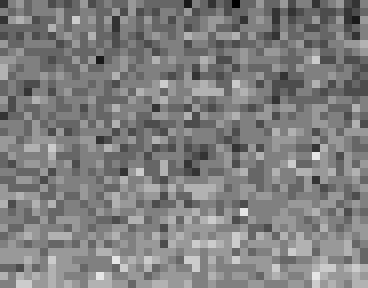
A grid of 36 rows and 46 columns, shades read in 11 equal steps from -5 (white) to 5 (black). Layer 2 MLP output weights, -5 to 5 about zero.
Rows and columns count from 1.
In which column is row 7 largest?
20
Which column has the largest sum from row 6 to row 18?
13
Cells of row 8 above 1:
8
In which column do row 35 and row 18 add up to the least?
40
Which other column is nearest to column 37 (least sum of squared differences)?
44
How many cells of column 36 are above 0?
7
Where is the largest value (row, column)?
1, 30
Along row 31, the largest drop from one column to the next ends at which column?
22
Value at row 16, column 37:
0
